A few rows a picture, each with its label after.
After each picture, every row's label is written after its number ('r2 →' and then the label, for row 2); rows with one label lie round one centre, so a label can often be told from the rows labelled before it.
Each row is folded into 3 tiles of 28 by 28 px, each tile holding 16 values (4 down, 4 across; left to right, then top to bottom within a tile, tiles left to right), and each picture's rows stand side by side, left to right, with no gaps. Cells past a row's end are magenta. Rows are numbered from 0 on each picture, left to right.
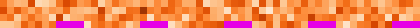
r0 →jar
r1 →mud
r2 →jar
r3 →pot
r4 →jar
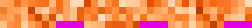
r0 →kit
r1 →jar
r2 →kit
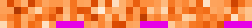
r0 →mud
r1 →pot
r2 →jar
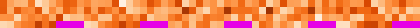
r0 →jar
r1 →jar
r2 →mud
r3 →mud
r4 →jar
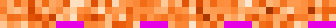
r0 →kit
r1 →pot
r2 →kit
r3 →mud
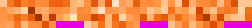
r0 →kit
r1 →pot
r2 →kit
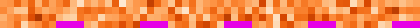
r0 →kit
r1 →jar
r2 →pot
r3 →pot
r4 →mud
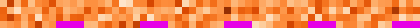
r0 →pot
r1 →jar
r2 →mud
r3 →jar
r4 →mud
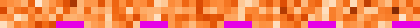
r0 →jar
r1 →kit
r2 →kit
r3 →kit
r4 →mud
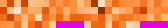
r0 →pot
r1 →mud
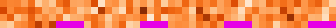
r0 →jar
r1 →mud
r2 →kit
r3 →kit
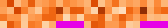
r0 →mud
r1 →mud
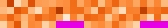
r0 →mud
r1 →mud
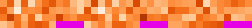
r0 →pot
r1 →pot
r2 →jar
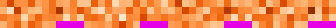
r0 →mud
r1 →pot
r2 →mud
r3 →mud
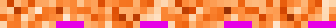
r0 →mud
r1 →kit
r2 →mud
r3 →kit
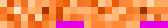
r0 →pot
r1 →mud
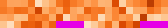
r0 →jar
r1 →jar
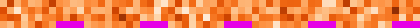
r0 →pot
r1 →kit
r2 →pot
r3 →kit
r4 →mud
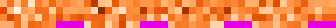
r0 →pot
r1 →mud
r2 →mud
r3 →pot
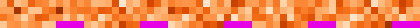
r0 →mud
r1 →jar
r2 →jar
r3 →pot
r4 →jar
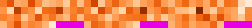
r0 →mud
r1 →mud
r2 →kit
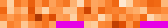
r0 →kit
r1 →jar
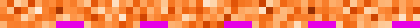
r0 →mud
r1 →pot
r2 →jar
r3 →mud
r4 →mud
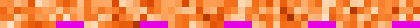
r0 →jar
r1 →jar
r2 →kit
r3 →kit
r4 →mud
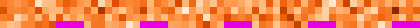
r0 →jar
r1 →mud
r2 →pot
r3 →kit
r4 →mud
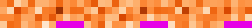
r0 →mud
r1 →mud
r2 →mud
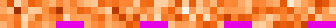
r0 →mud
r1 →kit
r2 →pot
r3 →jar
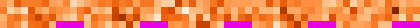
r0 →kit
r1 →kit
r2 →pot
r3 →kit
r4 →mud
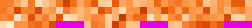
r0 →jar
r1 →mud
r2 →jar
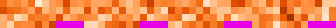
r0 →jar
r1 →jar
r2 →jar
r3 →kit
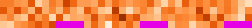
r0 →jar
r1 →kit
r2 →kit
